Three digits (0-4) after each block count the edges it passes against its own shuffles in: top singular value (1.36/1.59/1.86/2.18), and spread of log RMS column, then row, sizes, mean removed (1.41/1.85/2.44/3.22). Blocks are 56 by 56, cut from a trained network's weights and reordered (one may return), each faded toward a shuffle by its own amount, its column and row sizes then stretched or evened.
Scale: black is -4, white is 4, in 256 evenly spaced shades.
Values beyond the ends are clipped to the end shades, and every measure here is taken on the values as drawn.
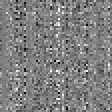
1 4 2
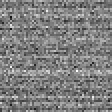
3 1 1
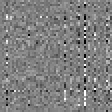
4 3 1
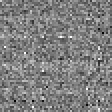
0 2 1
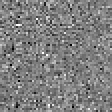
2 1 0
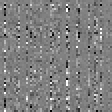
1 4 1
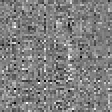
3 3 2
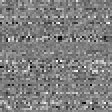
0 1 4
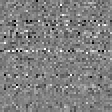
2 1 3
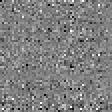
0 2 2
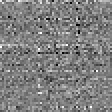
1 2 3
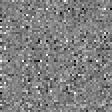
1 2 2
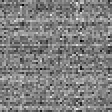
3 2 0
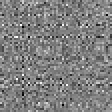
4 2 2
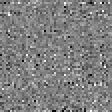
1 1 2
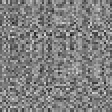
4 1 2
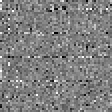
2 1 2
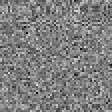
3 0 0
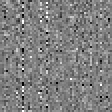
2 3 0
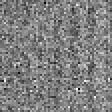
1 0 1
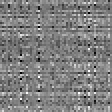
4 4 0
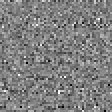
2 0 2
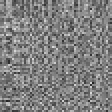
4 2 0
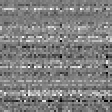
4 1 4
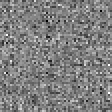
0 1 2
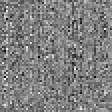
1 3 0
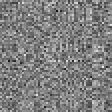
4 0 1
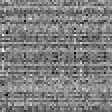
4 3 0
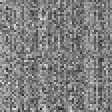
3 1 1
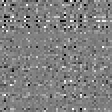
3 2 3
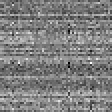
4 1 2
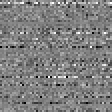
1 0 4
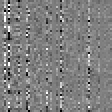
2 4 0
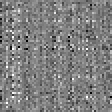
2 3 2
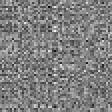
4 2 1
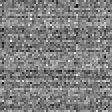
3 2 0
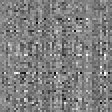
3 2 3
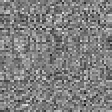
4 0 2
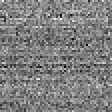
2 1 2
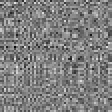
4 1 2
